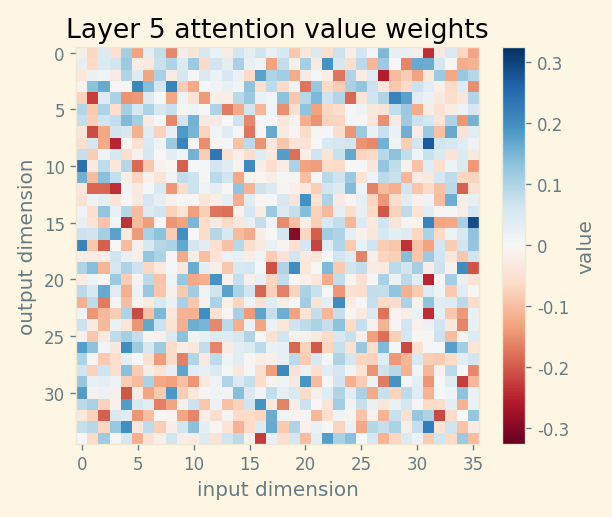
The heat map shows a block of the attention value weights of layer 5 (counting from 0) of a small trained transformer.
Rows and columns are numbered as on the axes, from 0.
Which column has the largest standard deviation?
31
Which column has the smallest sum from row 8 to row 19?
21
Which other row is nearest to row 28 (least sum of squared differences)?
11
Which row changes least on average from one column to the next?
25
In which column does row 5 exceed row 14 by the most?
12
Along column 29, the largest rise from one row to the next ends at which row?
18
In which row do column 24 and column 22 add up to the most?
34
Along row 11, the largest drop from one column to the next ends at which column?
1
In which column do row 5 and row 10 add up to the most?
0
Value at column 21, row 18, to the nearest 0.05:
-0.05
